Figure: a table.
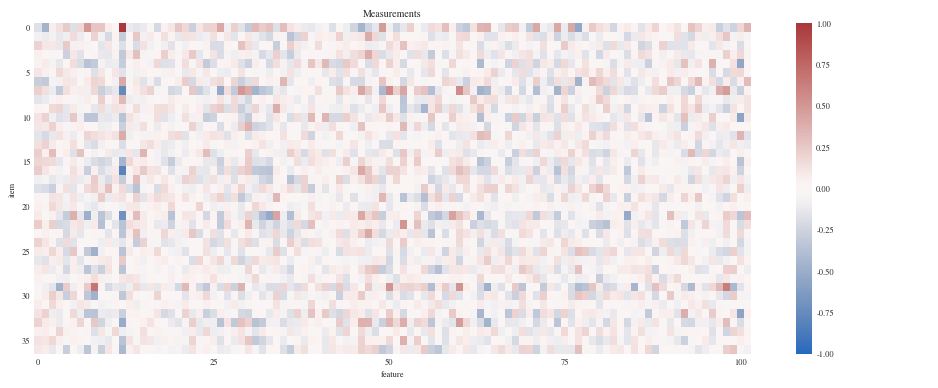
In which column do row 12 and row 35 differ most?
12
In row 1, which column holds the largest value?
47
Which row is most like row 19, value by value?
9
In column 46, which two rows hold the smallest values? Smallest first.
0, 6
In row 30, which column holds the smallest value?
8
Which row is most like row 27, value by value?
36
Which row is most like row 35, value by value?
11
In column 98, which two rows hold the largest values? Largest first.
29, 7
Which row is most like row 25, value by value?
30
